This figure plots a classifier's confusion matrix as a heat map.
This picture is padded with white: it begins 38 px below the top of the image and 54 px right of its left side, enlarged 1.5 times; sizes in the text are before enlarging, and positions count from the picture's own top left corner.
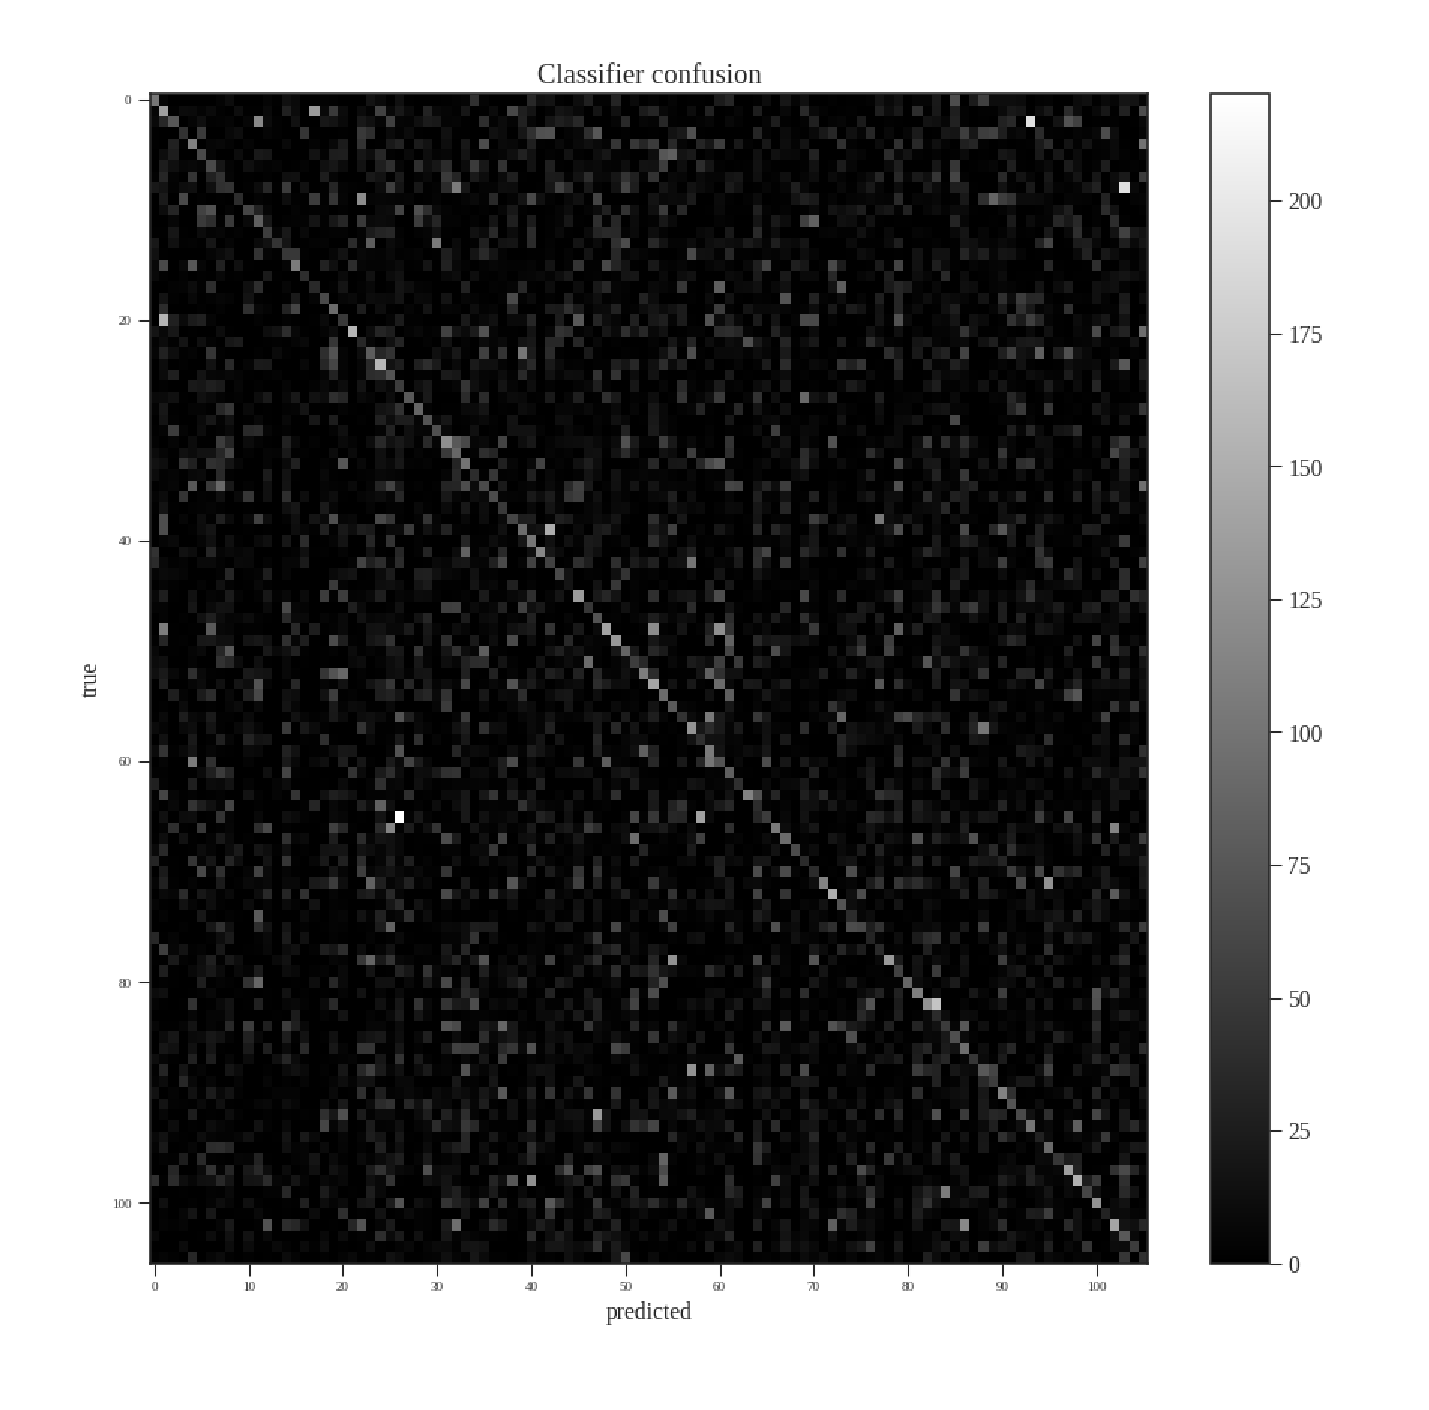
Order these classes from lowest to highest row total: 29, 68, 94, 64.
29, 94, 68, 64
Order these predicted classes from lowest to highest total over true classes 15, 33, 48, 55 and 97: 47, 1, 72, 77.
77, 47, 72, 1
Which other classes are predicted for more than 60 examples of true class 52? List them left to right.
19, 20, 59
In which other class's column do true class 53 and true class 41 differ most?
60
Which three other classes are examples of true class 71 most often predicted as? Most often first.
95, 23, 38
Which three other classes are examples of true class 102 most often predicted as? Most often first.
86, 32, 72
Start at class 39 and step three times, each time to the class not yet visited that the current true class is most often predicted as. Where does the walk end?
88
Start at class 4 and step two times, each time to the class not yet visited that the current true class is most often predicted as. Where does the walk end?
50
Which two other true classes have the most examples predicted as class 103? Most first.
8, 24
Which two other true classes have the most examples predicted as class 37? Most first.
84, 90
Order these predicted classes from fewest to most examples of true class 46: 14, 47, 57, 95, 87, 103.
47, 95, 103, 57, 87, 14
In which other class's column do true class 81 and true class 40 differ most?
100
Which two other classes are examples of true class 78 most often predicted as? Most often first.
55, 23
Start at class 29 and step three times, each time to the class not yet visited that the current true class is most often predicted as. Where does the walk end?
11
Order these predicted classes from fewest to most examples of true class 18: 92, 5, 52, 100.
5, 100, 52, 92
